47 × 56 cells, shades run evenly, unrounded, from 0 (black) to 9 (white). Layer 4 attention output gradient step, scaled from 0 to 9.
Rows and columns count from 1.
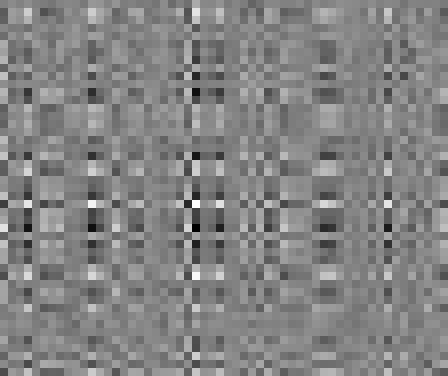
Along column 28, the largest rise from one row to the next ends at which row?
26
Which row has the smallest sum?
29
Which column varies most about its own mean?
25
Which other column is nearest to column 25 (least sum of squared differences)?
12
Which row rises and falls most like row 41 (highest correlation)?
45
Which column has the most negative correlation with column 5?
51
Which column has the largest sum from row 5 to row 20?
1
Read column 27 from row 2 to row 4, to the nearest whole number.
5 5 4
